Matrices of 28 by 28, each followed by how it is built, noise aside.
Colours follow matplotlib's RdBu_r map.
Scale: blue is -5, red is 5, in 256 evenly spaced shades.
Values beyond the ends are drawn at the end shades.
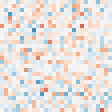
repeating columns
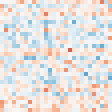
blocks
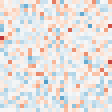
repeating columns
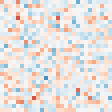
blocks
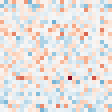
repeating columns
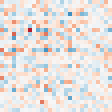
low rank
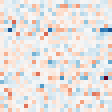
uneven rows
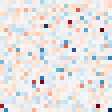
sparse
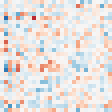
low rank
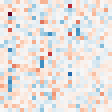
uneven columns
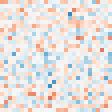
blocks
